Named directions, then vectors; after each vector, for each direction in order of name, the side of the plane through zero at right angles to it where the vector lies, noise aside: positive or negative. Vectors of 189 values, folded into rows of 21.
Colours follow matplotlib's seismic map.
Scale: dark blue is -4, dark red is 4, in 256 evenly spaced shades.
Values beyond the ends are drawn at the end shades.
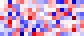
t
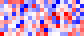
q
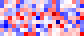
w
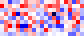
negative, positive, negative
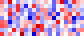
positive, negative, negative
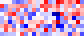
negative, negative, negative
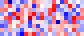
negative, positive, positive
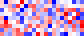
positive, positive, negative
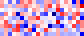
negative, positive, negative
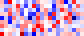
positive, negative, negative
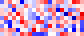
negative, negative, positive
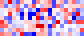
positive, negative, negative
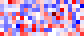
positive, negative, positive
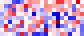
negative, negative, negative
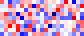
negative, positive, negative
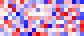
positive, positive, negative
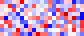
positive, positive, negative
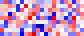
negative, positive, positive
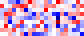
negative, negative, negative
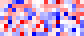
negative, negative, negative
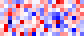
negative, negative, negative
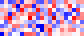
negative, positive, positive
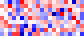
negative, positive, negative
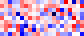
negative, positive, negative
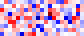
negative, positive, positive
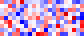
positive, positive, negative
